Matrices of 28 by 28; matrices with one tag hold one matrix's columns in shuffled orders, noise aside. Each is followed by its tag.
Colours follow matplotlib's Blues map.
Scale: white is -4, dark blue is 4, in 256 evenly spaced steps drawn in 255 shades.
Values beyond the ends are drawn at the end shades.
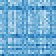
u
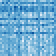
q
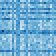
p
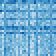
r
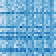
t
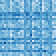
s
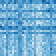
r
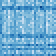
u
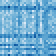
u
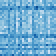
u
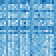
r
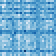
p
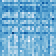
q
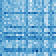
t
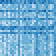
r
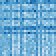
r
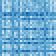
s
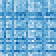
s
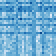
q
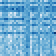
q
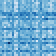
s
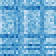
u
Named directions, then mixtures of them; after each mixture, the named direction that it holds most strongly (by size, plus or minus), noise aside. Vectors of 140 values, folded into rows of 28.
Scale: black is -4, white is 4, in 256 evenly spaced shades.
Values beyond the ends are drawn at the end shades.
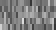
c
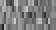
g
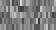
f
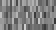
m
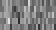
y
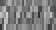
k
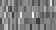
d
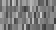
m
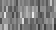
d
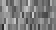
g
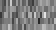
m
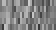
y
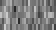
y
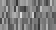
f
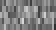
c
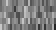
y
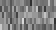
c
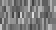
k
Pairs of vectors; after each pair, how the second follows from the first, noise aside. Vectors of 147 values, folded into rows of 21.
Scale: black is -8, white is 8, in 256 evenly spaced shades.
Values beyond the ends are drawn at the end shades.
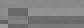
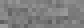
partly zeroed.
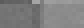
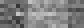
wrapped around, scaled up.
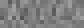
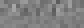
partly zeroed.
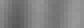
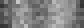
wrapped around, scaled up.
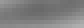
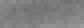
shrunk.
